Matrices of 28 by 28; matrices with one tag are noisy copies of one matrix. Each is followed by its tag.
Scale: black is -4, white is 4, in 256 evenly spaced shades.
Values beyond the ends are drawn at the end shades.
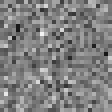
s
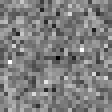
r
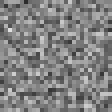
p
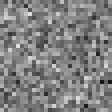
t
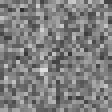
s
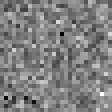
s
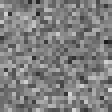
t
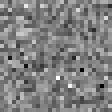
r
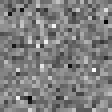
s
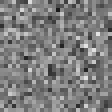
p
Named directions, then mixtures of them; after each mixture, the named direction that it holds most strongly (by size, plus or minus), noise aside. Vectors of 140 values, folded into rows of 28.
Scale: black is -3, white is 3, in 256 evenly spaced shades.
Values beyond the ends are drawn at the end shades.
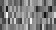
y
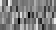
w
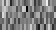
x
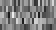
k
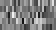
k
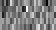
x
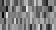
x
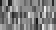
w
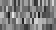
k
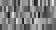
k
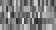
k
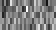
x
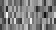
y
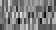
w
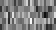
y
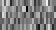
x
